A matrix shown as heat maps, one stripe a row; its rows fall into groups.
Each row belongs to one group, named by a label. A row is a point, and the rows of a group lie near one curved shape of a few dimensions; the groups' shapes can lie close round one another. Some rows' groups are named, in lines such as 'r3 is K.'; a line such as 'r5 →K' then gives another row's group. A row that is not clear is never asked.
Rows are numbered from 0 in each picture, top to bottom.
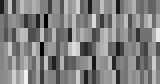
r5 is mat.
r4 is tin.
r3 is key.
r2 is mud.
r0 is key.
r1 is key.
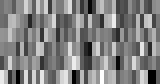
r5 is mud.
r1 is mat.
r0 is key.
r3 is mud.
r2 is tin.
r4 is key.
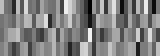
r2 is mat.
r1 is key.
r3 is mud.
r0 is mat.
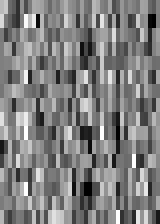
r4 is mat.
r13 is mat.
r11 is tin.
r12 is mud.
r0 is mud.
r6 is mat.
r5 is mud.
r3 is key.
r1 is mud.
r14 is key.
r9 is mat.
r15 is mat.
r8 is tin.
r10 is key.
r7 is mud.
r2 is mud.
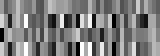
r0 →mat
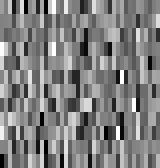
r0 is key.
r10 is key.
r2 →mat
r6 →mud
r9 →mat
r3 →key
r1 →mud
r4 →mud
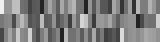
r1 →mud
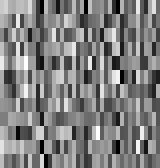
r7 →mat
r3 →mat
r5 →mat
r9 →mud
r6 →mud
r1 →mat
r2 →mat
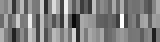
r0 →key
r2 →mud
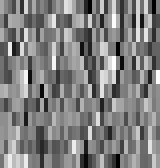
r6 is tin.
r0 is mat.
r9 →mat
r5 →mud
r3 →key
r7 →key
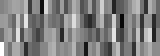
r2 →mat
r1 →mat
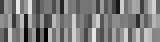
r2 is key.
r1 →mud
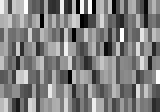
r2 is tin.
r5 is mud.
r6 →mat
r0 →tin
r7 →mud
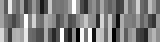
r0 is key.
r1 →mud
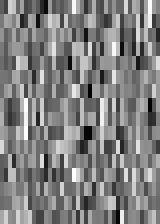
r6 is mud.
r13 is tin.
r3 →mat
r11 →key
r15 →tin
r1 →mat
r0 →key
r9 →mat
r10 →mat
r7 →mud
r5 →key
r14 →mat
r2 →mat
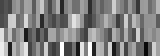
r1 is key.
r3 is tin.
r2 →key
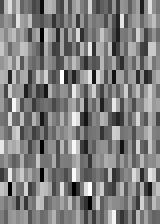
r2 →tin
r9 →key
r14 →mud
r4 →mat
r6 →key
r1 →tin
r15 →mat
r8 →key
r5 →tin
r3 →tin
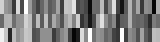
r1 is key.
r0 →mat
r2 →tin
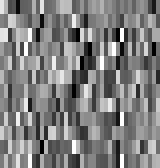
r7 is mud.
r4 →key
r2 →tin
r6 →tin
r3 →mat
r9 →key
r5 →mat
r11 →tin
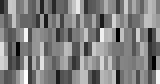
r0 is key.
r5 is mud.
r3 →mud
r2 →mud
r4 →mud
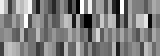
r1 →mat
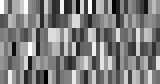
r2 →mat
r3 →mud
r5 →key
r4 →mud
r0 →tin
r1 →key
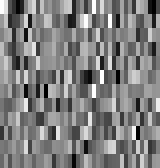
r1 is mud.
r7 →mud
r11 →tin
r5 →mat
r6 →key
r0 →mud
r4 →mud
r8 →mat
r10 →mat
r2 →mud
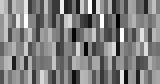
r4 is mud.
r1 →mat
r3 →mat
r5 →tin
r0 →tin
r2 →tin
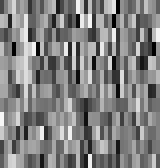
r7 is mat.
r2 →mud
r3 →mud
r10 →key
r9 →mud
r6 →mud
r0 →mat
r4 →tin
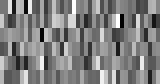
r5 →mud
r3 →key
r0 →mud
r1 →mat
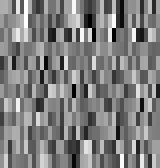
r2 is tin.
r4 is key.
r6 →mat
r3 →mud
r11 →tin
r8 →key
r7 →mat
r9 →mat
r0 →mat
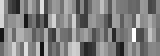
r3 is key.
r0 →mud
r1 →key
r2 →tin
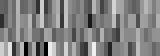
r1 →key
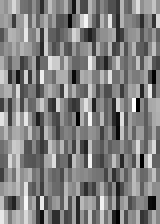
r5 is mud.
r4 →mat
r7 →tin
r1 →mud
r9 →tin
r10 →mat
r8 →tin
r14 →mud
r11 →mat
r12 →tin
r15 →tin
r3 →tin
